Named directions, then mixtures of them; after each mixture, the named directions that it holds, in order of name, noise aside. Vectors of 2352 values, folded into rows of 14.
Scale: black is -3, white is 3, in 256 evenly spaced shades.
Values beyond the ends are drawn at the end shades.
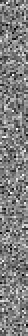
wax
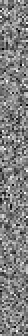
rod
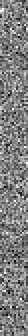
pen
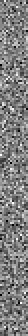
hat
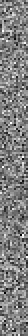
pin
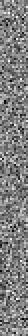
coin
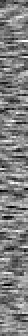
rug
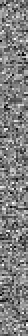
hat, rug, wax.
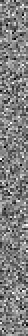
coin, pin, wax.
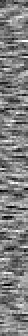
rug.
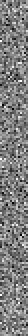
coin, hat, wax.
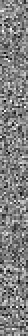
coin, pen, pin.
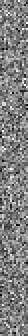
hat, rod.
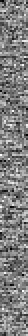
hat, rug, wax.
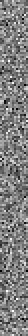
coin.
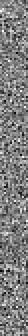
coin, pen, pin.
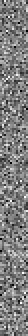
hat, pen.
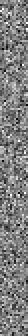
pen, rod.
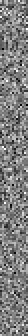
rod.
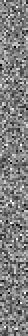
hat.
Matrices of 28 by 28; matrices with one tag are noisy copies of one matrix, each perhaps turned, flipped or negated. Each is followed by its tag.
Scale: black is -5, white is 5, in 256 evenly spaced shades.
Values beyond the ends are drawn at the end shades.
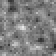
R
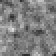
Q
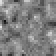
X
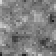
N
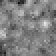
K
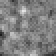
K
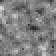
R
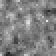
R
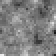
N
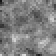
N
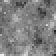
N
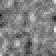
Q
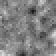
K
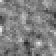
Q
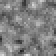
X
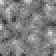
X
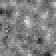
R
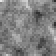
N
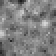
K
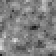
R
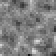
X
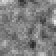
K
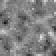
X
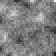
N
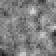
K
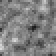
R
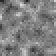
X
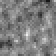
R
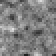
Q
